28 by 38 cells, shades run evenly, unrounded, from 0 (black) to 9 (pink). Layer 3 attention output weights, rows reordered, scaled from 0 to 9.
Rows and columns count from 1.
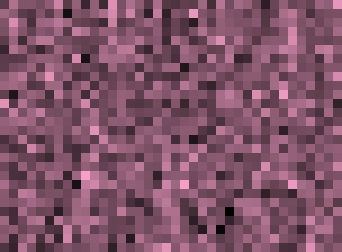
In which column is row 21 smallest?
9
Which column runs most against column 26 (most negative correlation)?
28
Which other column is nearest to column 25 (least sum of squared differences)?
34
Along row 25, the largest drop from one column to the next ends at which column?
6
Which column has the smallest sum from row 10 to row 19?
24
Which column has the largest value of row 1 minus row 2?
38
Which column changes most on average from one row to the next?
5
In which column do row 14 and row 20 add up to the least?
25
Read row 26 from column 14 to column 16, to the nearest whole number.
4 4 5
